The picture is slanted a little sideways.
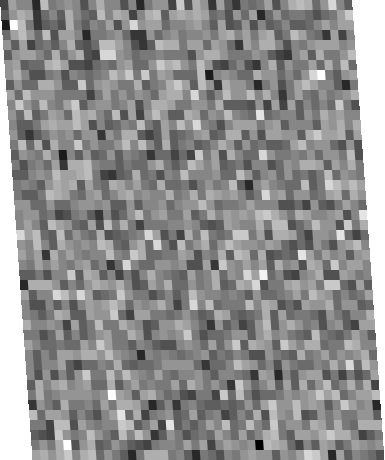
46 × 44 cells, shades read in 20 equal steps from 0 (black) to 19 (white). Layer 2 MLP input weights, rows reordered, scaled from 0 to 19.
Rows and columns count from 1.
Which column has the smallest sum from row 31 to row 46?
23
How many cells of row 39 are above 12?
9
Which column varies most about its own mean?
5
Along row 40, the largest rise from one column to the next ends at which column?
25
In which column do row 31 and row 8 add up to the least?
26
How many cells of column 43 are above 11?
16
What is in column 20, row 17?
9
